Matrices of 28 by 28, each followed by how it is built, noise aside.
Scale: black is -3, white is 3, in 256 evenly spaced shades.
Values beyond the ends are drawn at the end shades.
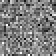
blocks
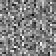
repeating rows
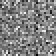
repeating rows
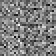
repeating rows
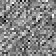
Hankel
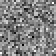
noise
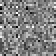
low rank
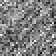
Hankel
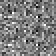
repeating rows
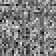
blocks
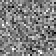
noise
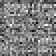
blocks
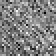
Toeplitz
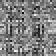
blocks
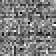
blocks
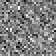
Toeplitz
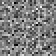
repeating rows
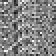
repeating rows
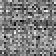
blocks
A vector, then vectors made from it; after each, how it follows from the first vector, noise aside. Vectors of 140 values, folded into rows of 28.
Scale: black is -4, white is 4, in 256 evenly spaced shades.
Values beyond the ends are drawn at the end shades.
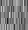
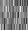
reversed, negated.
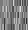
reversed, negated.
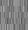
shrunk.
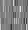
reversed, negated, partly zeroed.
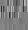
negated, partly zeroed.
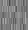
wrapped around, shrunk.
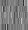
negated, partly zeroed.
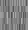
wrapped around, shrunk.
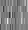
negated, partly zeroed.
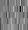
reversed, partly zeroed.
